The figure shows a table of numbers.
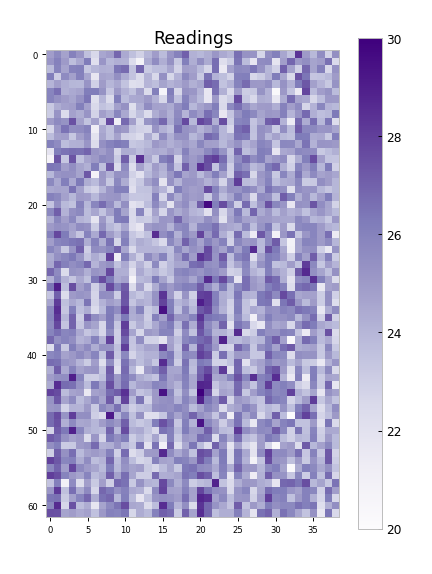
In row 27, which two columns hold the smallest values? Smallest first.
9, 27
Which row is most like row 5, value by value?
52
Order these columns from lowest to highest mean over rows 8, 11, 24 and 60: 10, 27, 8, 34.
27, 8, 10, 34
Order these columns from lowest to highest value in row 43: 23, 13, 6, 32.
32, 6, 13, 23
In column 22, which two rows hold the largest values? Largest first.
57, 14
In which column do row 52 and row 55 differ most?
30
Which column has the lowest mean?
11
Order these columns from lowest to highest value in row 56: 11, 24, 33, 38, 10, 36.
24, 38, 36, 11, 33, 10
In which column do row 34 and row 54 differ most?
15
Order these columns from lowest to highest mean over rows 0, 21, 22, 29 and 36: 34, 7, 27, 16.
7, 27, 16, 34
